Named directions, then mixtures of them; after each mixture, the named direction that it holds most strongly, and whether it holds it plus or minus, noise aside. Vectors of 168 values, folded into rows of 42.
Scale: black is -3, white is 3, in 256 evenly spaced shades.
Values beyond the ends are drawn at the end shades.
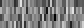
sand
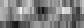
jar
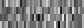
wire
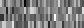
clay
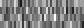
sand, minus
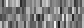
wire, plus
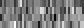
sand, plus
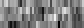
jar, plus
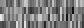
sand, minus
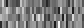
wire, minus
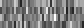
sand, minus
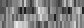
jar, minus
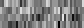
wire, plus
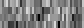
wire, plus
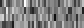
clay, minus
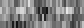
jar, plus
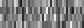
sand, minus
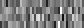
wire, minus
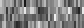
clay, plus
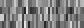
sand, minus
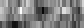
jar, plus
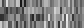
wire, plus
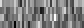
sand, minus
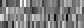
clay, minus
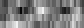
jar, minus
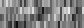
jar, plus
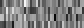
clay, minus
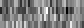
sand, minus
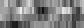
jar, plus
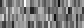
clay, minus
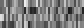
clay, minus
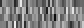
sand, plus
